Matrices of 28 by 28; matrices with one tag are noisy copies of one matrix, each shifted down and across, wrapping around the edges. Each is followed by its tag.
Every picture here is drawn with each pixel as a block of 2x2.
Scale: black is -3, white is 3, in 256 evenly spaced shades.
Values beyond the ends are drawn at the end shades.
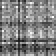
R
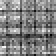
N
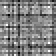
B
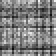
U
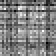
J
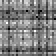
U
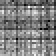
U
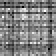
J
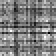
J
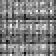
U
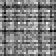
B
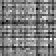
B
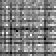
B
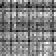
U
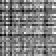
B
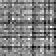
B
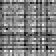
B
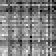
R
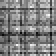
N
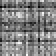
U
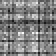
N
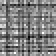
B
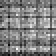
N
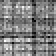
J
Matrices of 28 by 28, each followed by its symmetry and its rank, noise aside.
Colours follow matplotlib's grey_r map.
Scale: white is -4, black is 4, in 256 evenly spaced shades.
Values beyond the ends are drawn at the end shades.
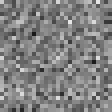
symmetric, rank five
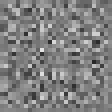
antisymmetric, rank four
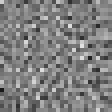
no symmetry, rank four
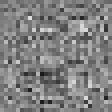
no symmetry, rank four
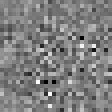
antisymmetric, rank four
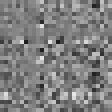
antisymmetric, rank four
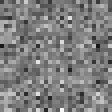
no symmetry, rank five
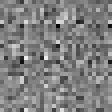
antisymmetric, rank four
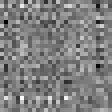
antisymmetric, rank four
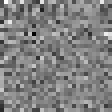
no symmetry, rank five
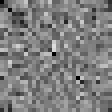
symmetric, rank four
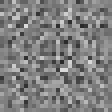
symmetric, rank four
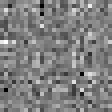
antisymmetric, rank four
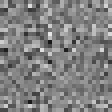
no symmetry, rank five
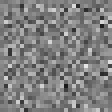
antisymmetric, rank four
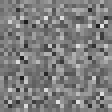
no symmetry, rank six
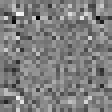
antisymmetric, rank four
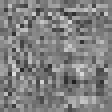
antisymmetric, rank six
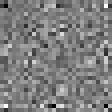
symmetric, rank four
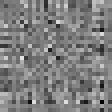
symmetric, rank four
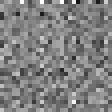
no symmetry, rank four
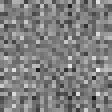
antisymmetric, rank four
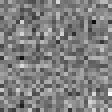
no symmetry, rank four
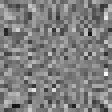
antisymmetric, rank four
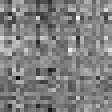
antisymmetric, rank four
